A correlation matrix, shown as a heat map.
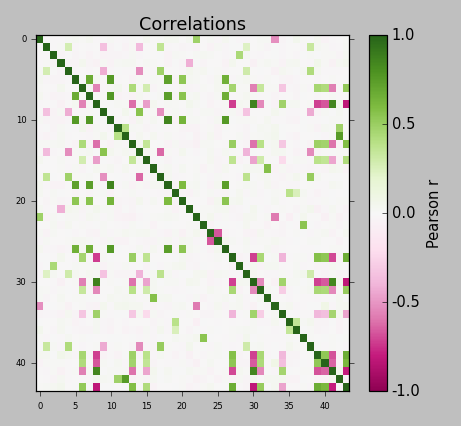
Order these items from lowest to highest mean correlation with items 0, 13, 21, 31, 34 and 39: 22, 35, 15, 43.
35, 22, 15, 43
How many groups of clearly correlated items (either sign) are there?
11
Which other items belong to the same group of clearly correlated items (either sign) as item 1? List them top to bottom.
4, 9, 14, 17, 29, 38
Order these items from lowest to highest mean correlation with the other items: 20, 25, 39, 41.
41, 25, 39, 20
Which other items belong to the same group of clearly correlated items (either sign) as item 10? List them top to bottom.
5, 7, 18, 20, 26
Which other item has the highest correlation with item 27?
43
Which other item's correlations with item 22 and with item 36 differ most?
33
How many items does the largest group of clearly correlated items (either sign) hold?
12
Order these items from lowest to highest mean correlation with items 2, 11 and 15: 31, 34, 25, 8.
8, 34, 25, 31
